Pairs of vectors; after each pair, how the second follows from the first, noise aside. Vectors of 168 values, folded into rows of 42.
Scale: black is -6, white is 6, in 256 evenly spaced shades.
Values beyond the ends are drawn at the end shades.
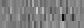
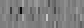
reversed, partly zeroed.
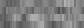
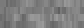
shrunk.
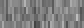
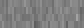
shrunk.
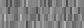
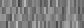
reversed, negated.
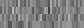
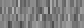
copied.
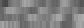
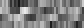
wrapped around, negated, scaled up.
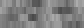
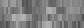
reversed, negated.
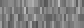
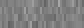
shrunk.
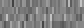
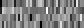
wrapped around, negated, scaled up.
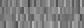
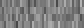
copied.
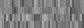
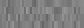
wrapped around, shrunk.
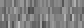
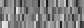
wrapped around, negated, scaled up.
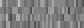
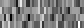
wrapped around, negated, scaled up.
